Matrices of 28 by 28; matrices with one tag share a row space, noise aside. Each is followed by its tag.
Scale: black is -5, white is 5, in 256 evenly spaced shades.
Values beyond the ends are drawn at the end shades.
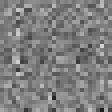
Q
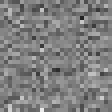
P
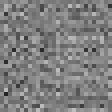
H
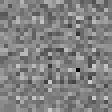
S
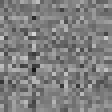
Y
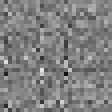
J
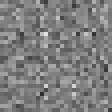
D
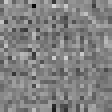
Y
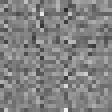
J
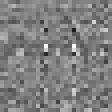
D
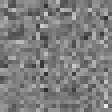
D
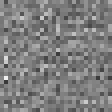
H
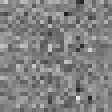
S
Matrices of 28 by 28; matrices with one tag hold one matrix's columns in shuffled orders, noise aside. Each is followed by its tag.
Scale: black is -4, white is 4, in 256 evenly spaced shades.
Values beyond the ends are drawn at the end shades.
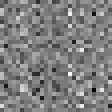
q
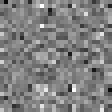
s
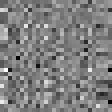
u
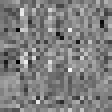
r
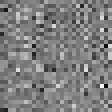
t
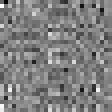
s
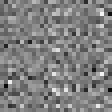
q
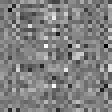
t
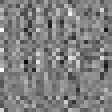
r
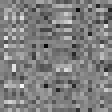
t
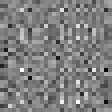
u
